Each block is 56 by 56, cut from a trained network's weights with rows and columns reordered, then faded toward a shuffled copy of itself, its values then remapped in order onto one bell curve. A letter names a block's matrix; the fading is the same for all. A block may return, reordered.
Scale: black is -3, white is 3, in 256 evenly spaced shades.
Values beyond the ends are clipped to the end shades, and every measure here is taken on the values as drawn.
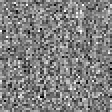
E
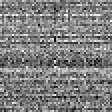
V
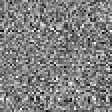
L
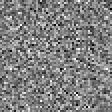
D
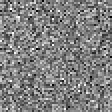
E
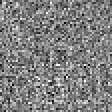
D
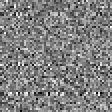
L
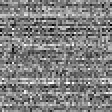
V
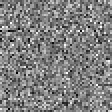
E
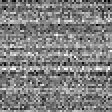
V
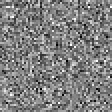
E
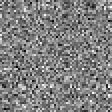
L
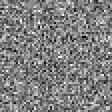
E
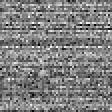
V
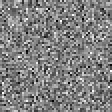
E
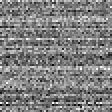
V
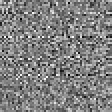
L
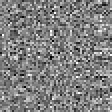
D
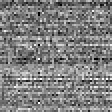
V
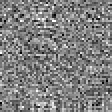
D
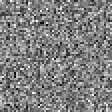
E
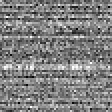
V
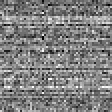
V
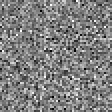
E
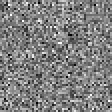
D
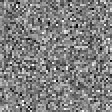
E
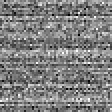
V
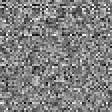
L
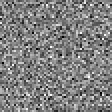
L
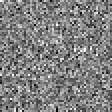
E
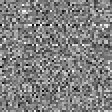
L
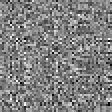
D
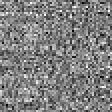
D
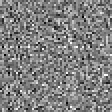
D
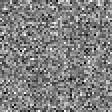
E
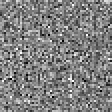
E
